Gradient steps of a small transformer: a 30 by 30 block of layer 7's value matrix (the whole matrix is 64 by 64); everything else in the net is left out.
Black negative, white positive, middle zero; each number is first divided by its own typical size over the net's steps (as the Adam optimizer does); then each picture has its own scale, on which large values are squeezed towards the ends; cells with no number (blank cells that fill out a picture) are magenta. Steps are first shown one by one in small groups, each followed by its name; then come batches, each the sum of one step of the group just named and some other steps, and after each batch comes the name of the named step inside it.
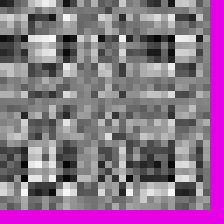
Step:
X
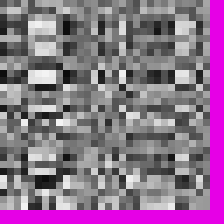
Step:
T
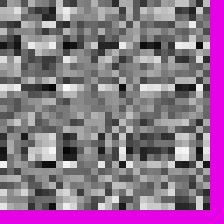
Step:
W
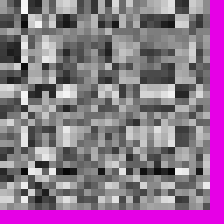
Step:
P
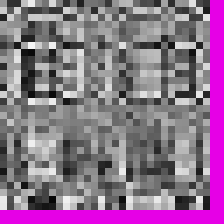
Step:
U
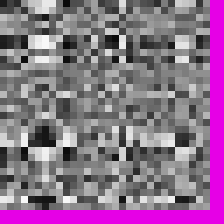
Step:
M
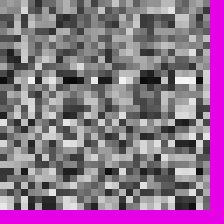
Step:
P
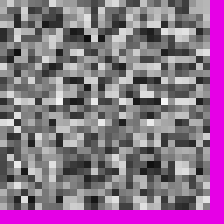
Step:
P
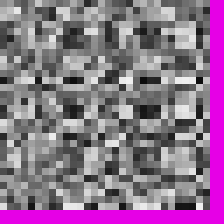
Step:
W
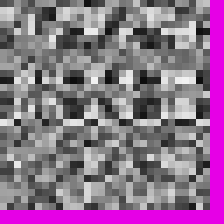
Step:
W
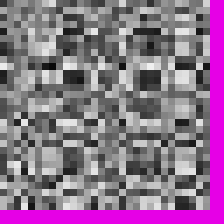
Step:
T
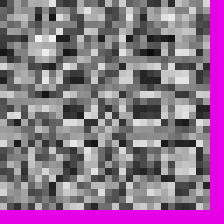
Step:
X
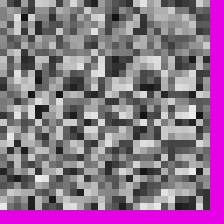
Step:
U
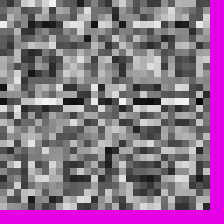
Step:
U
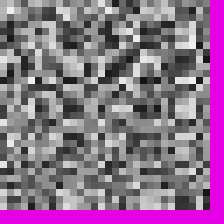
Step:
W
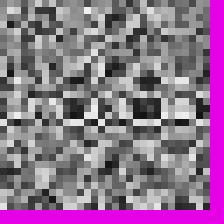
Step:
U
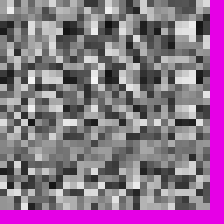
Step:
T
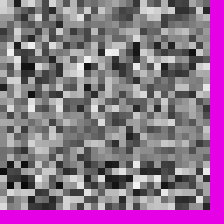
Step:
U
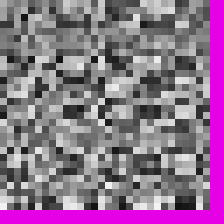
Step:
P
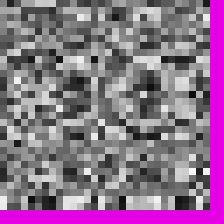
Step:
U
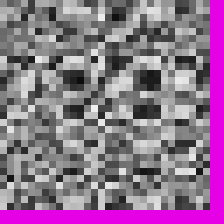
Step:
P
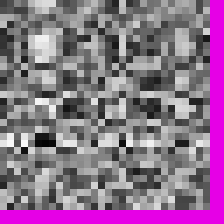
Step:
M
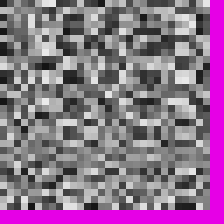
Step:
T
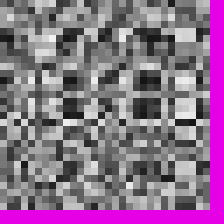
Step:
X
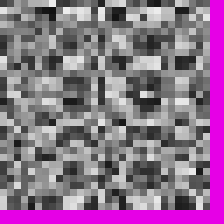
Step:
U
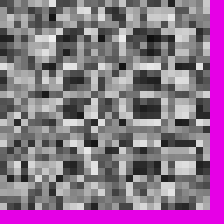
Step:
X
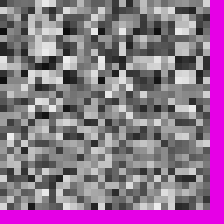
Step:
T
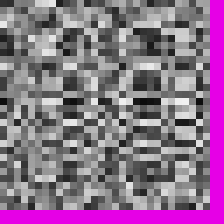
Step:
X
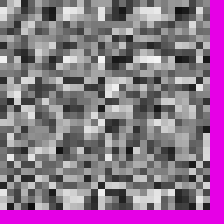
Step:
W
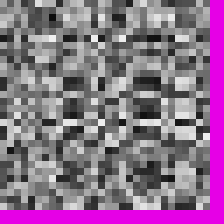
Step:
X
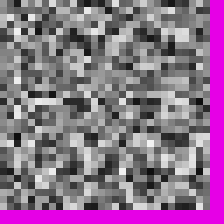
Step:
U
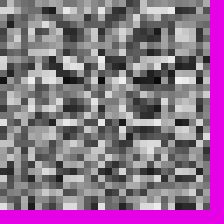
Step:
T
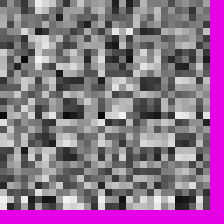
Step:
M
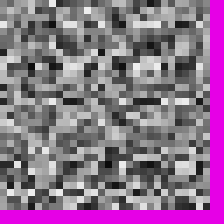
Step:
U
